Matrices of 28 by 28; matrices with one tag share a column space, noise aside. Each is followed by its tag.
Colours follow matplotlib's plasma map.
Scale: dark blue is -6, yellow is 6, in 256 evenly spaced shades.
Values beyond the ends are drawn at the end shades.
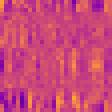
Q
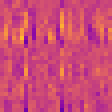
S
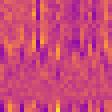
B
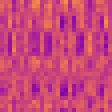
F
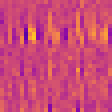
S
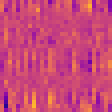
Q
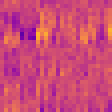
S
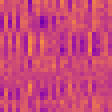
F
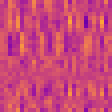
F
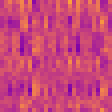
F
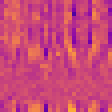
B
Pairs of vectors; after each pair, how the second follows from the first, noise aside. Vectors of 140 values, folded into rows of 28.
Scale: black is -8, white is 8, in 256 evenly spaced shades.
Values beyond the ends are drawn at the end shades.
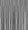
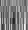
scaled up.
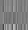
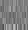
copied.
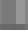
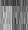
reversed, scaled up.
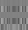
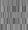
copied.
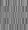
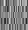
scaled up.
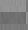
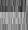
negated, scaled up.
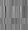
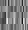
reversed, scaled up.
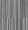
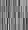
negated, scaled up.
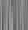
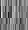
wrapped around, negated, scaled up.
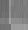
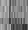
negated, scaled up.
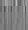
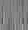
reversed, partly zeroed.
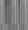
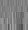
reversed, partly zeroed.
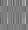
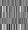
reversed, scaled up.
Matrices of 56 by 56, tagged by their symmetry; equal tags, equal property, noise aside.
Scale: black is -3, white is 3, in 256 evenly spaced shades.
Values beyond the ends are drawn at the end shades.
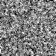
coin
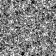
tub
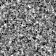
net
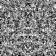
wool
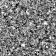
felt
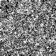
felt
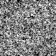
tub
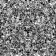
wool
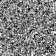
felt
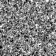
coin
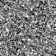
tub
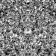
wool
